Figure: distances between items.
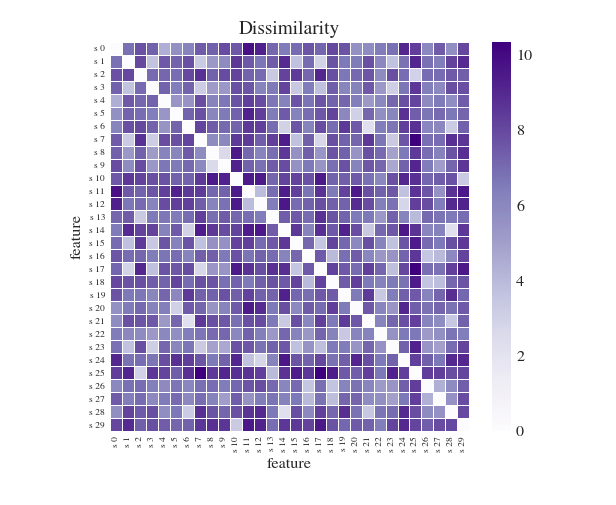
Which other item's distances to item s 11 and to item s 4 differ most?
s 0
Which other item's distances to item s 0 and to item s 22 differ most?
s 19
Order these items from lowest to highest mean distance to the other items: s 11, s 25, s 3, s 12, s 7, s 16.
s 3, s 16, s 7, s 12, s 11, s 25
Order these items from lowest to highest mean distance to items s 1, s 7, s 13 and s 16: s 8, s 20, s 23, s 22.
s 23, s 22, s 8, s 20
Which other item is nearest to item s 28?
s 14
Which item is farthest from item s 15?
s 25
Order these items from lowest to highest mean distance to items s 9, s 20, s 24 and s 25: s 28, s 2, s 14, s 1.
s 2, s 1, s 28, s 14
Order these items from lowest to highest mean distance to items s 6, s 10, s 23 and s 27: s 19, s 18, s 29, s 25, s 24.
s 18, s 29, s 19, s 24, s 25
